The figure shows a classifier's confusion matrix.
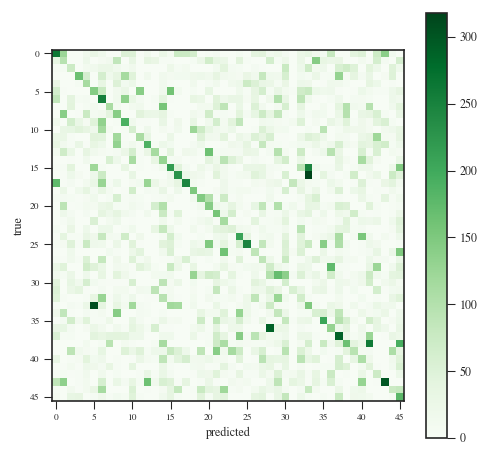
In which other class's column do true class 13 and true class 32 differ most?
20
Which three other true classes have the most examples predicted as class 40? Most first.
24, 43, 14
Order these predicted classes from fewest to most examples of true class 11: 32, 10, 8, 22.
10, 32, 22, 8
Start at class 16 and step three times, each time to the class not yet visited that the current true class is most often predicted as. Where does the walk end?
15
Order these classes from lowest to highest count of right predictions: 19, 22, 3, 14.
22, 14, 19, 3
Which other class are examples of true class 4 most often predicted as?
25
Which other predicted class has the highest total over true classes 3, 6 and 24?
9
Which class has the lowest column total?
31
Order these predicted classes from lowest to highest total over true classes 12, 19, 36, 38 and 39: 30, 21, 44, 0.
0, 44, 30, 21
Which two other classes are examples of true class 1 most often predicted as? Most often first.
34, 8
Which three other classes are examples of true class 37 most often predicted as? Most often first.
24, 41, 26
